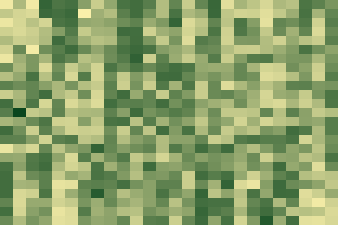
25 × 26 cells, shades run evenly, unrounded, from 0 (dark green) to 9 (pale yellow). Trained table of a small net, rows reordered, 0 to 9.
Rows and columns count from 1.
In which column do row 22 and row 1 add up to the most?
3
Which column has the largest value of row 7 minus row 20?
1
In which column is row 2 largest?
7
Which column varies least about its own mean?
9
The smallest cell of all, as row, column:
13, 2
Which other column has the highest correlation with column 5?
11
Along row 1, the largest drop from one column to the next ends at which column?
4
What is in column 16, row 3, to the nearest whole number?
7
